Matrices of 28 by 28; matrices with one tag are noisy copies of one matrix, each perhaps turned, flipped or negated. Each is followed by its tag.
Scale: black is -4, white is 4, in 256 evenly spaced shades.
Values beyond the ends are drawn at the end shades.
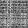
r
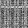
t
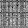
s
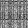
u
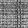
r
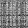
s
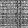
r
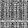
t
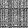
u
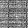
u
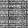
u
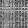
r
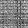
r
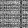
t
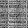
u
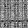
t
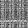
t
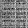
s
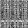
t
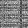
t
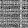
t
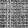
r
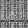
t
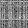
u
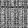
t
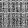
s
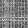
r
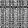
t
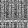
t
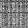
s
